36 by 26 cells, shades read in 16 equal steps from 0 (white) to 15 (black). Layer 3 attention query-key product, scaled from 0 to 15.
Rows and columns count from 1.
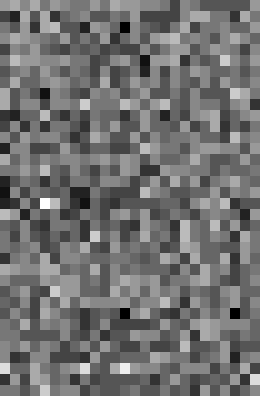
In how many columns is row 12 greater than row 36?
13
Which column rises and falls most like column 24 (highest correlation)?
18
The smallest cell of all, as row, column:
19, 5
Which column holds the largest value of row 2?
2
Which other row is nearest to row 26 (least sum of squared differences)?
15
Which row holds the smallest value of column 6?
27
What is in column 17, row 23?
11
